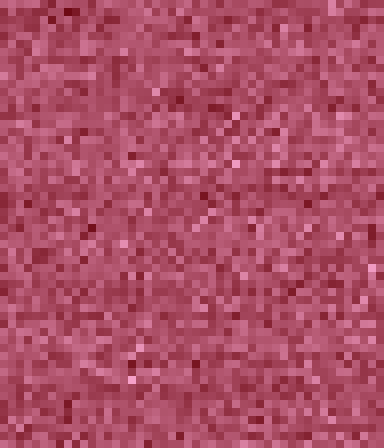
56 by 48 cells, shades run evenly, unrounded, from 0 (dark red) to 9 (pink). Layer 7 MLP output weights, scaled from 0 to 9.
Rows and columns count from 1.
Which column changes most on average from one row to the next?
47
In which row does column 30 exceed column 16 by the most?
15
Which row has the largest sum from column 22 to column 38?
21
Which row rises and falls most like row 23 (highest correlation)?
2
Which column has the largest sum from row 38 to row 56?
44
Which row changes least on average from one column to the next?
54
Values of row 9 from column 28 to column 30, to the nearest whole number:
7 4 4
